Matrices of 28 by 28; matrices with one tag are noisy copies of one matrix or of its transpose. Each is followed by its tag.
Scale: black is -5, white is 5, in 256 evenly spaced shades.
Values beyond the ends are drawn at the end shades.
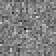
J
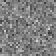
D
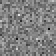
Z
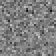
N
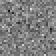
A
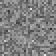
A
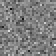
A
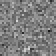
D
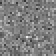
Z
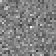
J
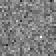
D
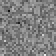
A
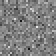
Z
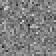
J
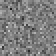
A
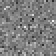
J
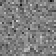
D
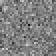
J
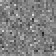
J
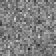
Z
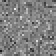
D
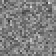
N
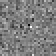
J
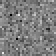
Z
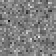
N
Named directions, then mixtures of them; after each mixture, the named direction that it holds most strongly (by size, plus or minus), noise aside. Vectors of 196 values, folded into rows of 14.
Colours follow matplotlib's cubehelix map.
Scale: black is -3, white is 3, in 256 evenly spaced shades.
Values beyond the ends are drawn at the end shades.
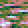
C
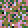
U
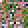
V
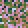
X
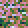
C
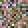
U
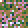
V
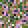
U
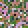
X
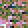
C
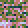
C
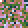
V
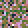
U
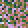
X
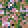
U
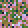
U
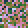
X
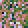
V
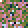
V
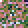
V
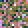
U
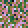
X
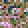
X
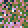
X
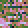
C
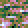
C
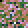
V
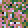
V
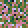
X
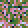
U
